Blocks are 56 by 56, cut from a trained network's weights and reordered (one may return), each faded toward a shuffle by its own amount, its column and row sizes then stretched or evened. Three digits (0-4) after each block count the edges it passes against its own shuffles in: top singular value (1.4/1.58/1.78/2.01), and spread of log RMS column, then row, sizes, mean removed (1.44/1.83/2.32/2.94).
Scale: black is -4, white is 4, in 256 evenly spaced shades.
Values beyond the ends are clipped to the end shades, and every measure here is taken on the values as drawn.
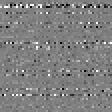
2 0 4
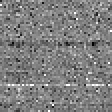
2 1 1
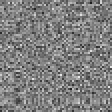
4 1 2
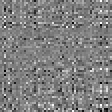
4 3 4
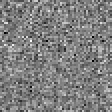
1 0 2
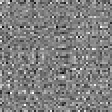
3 1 4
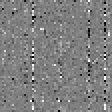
3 3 0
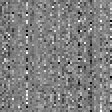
1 4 0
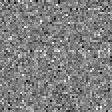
1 0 0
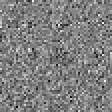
2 1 1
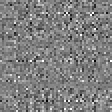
3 2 3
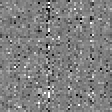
1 3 0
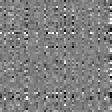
4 4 2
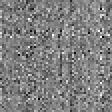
1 2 2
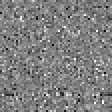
0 0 2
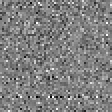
2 1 2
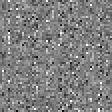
0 3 0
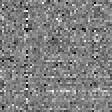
1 2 1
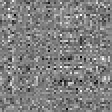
3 3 3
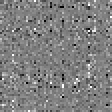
0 3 2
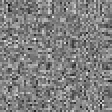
3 2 0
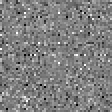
0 2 1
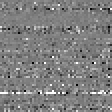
2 0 4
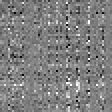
3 4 0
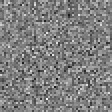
1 0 1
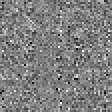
0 2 2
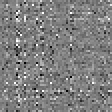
1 3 1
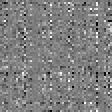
2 4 3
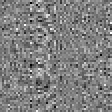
3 3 0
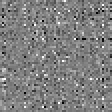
2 3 2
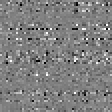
2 2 4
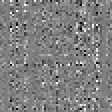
0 4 2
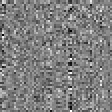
4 3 0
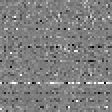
3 1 3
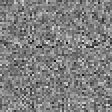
2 1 2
